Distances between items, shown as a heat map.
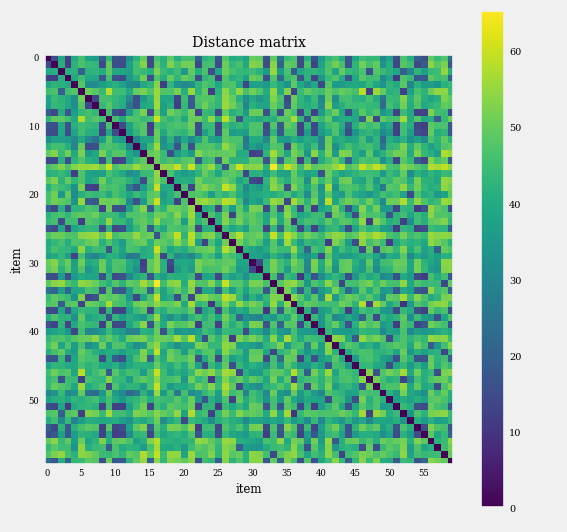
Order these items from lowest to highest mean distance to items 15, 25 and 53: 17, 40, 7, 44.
44, 40, 17, 7
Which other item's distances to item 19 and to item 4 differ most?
17
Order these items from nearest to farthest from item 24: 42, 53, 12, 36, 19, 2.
36, 2, 53, 12, 42, 19
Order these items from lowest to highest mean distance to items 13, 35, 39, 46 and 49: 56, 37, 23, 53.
37, 53, 56, 23
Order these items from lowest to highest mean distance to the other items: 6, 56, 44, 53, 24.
44, 53, 6, 24, 56
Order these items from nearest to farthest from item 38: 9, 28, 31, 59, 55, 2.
9, 28, 31, 55, 2, 59
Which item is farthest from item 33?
16
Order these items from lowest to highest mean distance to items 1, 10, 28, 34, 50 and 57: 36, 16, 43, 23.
23, 43, 36, 16
